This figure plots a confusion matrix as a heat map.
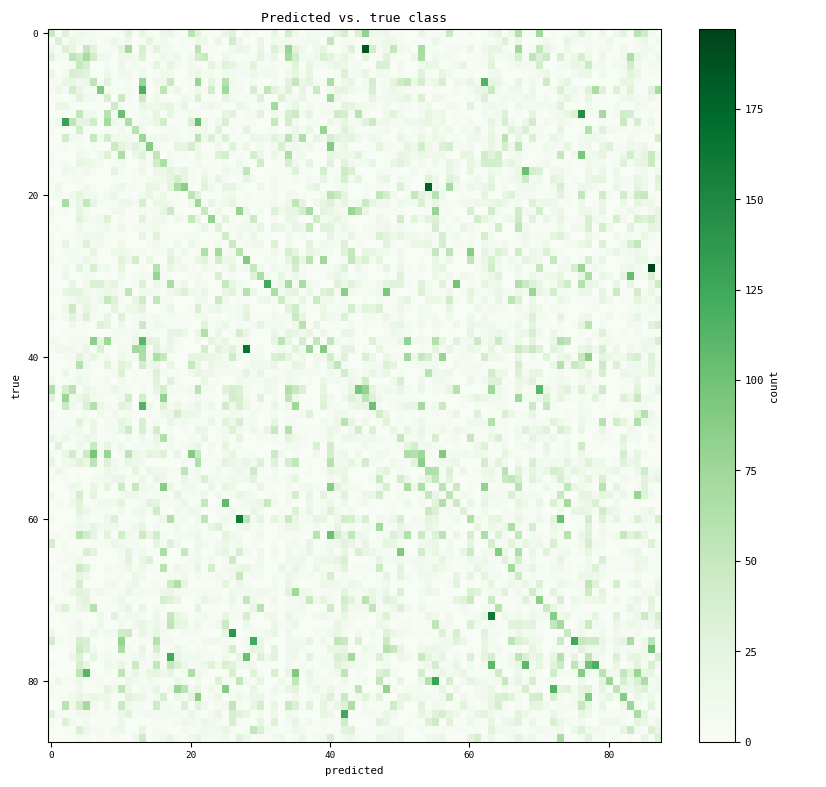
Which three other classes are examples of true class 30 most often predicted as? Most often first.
83, 15, 77
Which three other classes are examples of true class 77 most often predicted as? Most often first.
17, 28, 43
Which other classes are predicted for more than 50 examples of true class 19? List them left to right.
18, 54, 57
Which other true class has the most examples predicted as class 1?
51
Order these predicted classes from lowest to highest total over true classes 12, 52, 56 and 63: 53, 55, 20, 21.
55, 21, 20, 53
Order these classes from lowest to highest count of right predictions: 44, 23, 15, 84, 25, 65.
65, 25, 15, 84, 23, 44
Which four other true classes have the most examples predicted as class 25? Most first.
58, 81, 7, 6
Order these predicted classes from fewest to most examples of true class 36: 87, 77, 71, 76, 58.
71, 58, 76, 87, 77
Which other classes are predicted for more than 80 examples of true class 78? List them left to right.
63, 68, 77
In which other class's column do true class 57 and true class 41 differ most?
84
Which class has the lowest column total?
1
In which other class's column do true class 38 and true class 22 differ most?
13
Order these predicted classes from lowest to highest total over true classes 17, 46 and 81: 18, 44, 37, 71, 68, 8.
37, 8, 71, 44, 18, 68
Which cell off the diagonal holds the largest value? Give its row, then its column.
29, 86
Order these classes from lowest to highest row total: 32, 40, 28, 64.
64, 28, 32, 40
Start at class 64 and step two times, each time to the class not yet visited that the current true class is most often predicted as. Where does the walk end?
16
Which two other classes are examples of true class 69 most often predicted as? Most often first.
35, 77
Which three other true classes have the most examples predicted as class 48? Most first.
32, 81, 76
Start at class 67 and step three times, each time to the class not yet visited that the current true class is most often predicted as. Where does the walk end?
73
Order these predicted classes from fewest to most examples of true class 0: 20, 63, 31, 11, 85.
31, 63, 11, 85, 20
